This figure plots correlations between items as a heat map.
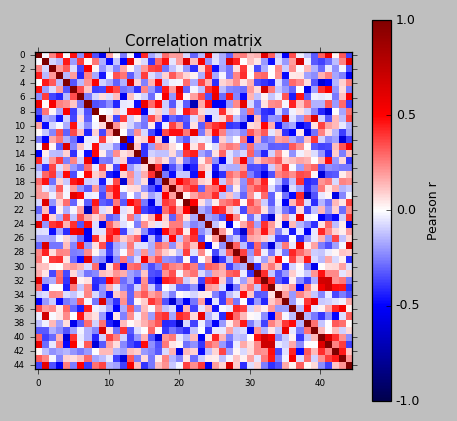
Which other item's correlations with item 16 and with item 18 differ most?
12
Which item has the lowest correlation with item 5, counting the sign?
38
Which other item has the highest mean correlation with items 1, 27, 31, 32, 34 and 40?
18
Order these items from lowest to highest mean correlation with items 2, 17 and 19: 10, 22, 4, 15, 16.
22, 10, 15, 16, 4
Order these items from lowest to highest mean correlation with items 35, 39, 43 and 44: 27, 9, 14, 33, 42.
14, 33, 42, 27, 9
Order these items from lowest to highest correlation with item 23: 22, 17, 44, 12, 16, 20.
22, 12, 16, 20, 44, 17
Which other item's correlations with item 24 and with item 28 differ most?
27
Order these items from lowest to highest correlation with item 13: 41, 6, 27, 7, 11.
41, 11, 7, 6, 27
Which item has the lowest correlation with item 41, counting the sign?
8
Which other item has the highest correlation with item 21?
1
